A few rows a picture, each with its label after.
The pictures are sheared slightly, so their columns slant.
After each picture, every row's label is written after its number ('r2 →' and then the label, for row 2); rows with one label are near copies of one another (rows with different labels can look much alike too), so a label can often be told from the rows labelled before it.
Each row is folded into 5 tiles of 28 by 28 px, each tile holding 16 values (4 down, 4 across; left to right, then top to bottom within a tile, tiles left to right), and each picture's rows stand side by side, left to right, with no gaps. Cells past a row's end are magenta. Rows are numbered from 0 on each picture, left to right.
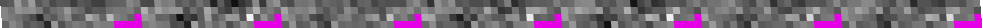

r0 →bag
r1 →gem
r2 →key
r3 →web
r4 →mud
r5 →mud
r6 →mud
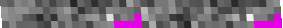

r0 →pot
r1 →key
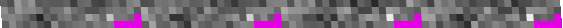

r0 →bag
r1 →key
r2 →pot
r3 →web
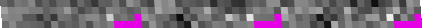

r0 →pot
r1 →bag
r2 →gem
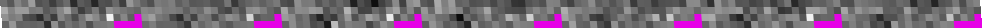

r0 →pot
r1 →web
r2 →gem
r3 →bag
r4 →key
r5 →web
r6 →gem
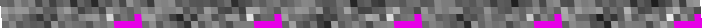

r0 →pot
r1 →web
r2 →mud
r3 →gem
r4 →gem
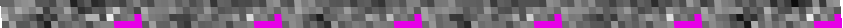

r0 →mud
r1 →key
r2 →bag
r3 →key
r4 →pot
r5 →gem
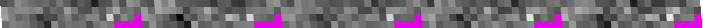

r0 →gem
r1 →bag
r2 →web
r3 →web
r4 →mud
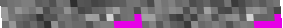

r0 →mud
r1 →web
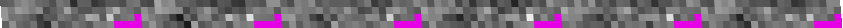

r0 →mud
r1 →bag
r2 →web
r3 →pot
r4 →pot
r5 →bag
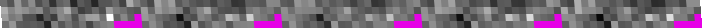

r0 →pot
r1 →bag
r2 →bag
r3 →bag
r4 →bag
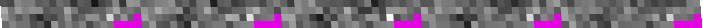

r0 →gem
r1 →mud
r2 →web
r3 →gem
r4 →key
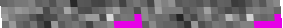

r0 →mud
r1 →bag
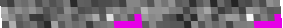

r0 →key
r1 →pot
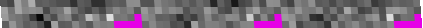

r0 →bag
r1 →gem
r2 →web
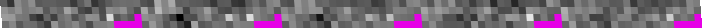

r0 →web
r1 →bag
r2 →bag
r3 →pot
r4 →key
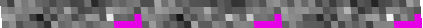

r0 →web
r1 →bag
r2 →pot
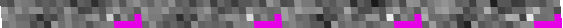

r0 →gem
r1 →pot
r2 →gem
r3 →mud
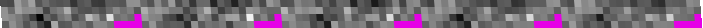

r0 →bag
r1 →pot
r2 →gem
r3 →bag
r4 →bag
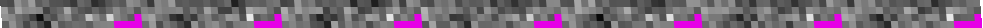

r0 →bag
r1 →web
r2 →gem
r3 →key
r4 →bag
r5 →pot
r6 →web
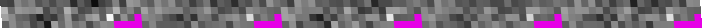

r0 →gem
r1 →pot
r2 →web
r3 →web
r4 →pot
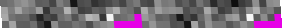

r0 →mud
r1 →gem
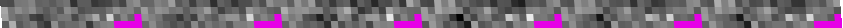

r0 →key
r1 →pot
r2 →pot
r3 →bag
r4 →bag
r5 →bag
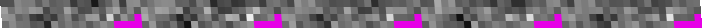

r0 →gem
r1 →mud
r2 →web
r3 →bag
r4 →web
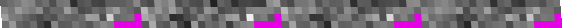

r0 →mud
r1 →key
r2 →key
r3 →mud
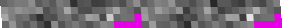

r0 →mud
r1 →mud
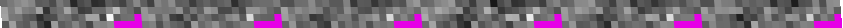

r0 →mud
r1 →web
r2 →key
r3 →mud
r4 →mud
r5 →gem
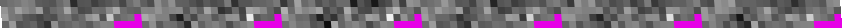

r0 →mud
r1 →web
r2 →gem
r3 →mud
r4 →web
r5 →bag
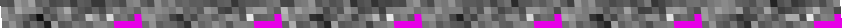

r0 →bag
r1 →web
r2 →key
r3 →web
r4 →web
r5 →mud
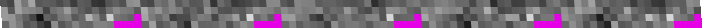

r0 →bag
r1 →key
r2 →web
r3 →mud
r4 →bag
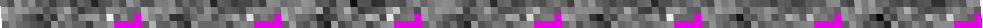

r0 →pot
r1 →key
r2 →mud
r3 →mud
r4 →web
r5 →bag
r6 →bag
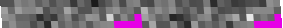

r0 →gem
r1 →key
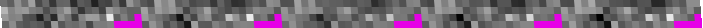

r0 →pot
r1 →bag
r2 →bag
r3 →bag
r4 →bag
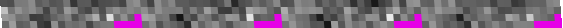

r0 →key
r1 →web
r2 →gem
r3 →bag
